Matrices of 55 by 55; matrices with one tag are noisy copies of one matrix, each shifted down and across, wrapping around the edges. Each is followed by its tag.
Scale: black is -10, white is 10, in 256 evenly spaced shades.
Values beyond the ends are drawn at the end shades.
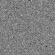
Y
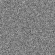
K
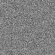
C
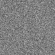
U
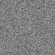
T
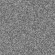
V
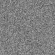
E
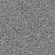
V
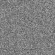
U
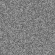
K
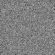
K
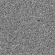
V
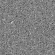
E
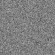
Y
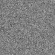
Y
